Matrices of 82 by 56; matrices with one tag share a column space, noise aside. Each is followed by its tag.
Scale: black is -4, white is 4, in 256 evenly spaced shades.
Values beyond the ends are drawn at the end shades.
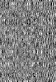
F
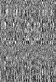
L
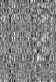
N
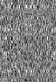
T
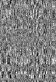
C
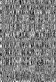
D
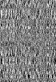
C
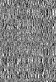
C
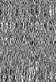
L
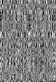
D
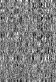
N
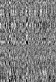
L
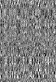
C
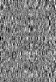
T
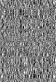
C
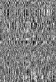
L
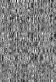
N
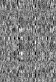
T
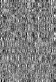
N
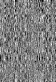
N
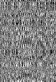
F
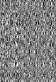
F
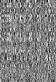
N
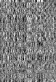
N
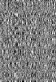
F
